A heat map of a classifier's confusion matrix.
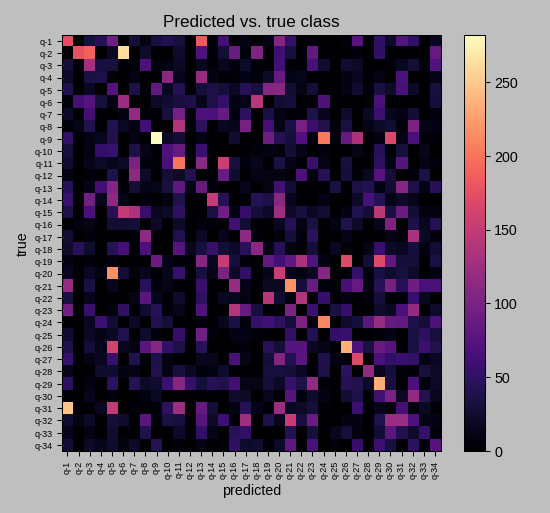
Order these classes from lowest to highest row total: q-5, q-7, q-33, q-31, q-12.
q-33, q-12, q-7, q-5, q-31
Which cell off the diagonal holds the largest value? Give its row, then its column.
q-2, q-6
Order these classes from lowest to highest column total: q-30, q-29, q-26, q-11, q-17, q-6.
q-6, q-17, q-26, q-30, q-11, q-29
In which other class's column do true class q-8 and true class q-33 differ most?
q-11
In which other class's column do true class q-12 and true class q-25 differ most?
q-7
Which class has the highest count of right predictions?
q-9
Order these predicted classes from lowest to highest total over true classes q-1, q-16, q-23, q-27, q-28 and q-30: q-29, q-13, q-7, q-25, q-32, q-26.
q-25, q-7, q-26, q-29, q-13, q-32
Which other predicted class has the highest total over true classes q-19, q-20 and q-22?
q-15
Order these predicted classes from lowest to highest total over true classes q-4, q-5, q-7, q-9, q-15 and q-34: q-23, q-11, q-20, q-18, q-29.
q-18, q-23, q-11, q-29, q-20
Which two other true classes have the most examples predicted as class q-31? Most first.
q-32, q-13
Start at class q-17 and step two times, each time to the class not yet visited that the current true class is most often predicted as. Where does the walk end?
q-21
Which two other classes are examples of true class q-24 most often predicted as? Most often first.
q-29, q-22
